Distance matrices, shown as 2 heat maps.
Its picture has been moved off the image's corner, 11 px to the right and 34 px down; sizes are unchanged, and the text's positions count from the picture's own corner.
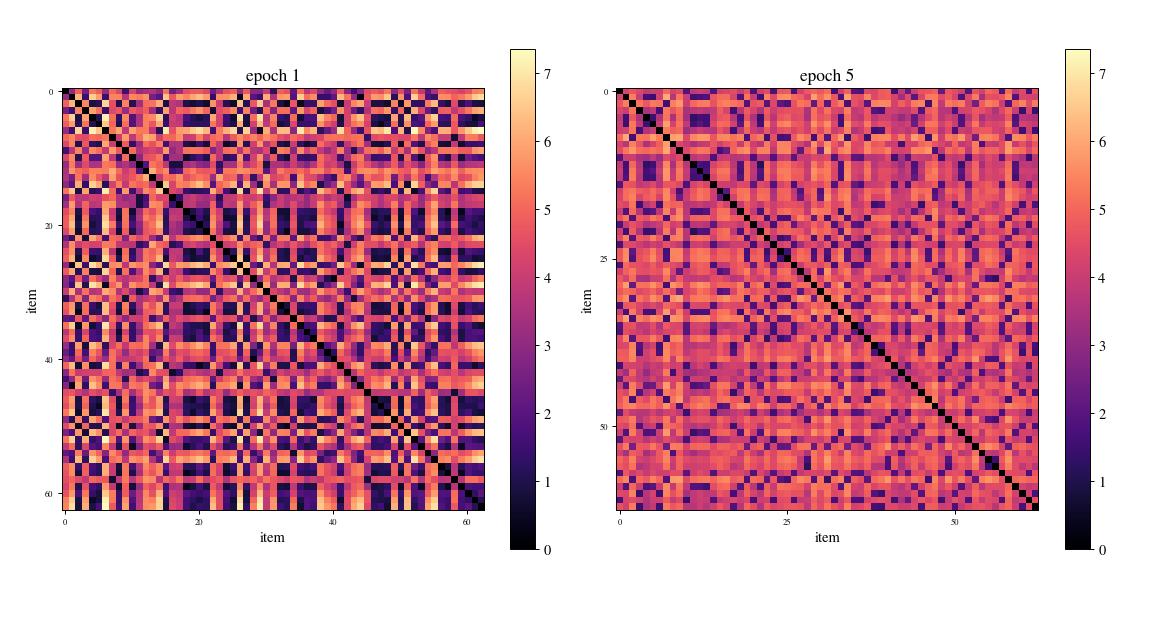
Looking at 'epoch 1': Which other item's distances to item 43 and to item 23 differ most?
30
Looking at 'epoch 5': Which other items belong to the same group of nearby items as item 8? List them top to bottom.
42, 54
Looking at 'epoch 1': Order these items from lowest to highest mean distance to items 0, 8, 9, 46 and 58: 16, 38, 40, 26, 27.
27, 16, 40, 38, 26
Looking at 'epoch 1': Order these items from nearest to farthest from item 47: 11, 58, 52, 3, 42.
52, 11, 42, 58, 3
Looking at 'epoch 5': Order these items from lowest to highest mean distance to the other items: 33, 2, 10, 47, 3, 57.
10, 57, 3, 33, 2, 47
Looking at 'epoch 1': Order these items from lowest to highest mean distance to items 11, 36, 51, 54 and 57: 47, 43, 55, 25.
47, 25, 43, 55
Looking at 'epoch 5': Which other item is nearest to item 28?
56
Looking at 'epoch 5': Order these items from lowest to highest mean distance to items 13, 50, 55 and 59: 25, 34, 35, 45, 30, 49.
45, 49, 35, 30, 25, 34
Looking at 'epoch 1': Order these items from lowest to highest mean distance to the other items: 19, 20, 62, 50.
50, 19, 20, 62
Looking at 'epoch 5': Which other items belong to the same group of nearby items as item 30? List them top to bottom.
9, 15, 16, 27, 47
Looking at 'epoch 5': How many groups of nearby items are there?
7
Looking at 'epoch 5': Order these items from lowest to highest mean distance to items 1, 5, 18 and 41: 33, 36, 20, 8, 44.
33, 44, 20, 36, 8
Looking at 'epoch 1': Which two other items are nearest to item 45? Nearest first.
58, 7
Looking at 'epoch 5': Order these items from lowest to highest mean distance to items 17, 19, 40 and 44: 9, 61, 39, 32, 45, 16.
45, 39, 61, 32, 16, 9
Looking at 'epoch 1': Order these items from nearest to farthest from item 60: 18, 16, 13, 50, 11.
50, 18, 11, 16, 13
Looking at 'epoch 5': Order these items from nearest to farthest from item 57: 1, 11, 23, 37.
23, 37, 11, 1
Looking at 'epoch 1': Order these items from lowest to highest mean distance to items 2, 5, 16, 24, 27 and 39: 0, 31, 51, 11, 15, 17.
15, 11, 17, 0, 31, 51
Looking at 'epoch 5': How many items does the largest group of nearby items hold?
15
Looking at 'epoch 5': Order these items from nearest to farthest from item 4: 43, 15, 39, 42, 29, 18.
18, 42, 43, 39, 15, 29
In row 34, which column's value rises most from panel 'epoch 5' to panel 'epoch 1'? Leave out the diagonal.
7
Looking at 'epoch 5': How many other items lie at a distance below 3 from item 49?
4
